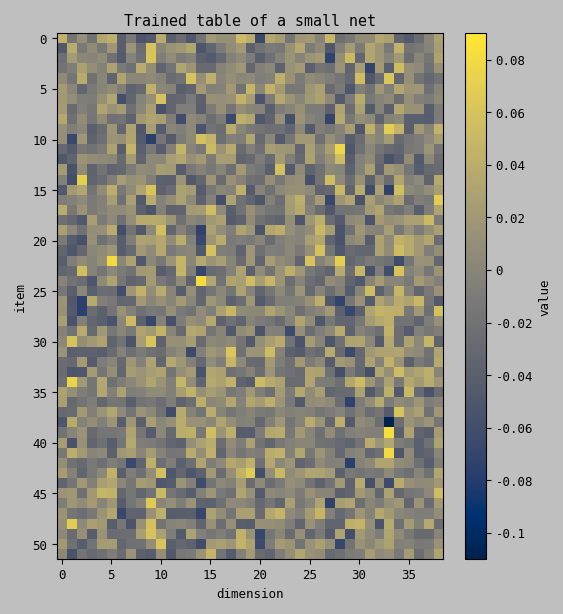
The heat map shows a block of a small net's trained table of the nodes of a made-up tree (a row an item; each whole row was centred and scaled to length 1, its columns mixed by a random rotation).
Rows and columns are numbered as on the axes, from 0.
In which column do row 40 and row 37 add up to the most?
15
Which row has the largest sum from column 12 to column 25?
24
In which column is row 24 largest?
14
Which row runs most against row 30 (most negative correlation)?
10
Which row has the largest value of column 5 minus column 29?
22
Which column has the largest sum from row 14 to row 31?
34
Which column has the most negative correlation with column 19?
12
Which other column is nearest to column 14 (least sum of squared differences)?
6
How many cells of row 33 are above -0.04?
34
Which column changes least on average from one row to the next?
23
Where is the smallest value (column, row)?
33, 38
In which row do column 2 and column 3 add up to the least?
27
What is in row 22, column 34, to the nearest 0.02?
-0.06
